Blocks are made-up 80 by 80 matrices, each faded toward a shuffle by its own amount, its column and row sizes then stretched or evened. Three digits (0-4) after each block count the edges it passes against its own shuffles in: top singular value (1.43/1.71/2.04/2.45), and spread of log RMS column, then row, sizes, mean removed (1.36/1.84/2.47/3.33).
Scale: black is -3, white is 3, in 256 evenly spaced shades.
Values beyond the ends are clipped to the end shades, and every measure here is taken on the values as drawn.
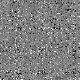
0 2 2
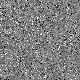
0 0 0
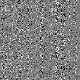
3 3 0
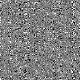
2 3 2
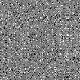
3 0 1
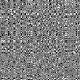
4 2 2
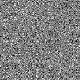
3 2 0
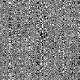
3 3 0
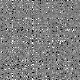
0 3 3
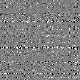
3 2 4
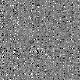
1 3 2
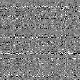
3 1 4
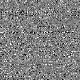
2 0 3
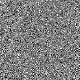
2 2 1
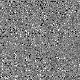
0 1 2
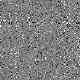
0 3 2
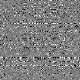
4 1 3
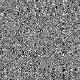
2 1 1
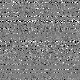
2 0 4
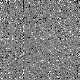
1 2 2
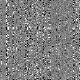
3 4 0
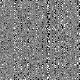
1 4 1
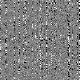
1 4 1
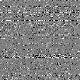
3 0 4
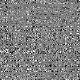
0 3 4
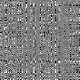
4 4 2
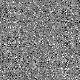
2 2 2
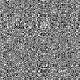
4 1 1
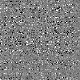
1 2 3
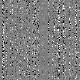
0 4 0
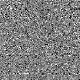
2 1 2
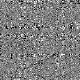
1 3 3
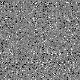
0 1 2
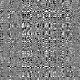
4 4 3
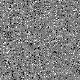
0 2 0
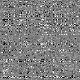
3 2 4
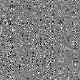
2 3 1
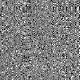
3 2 0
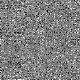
2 1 1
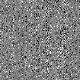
1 3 0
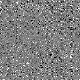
3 2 2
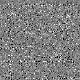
2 1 2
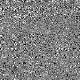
1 1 3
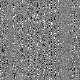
0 4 0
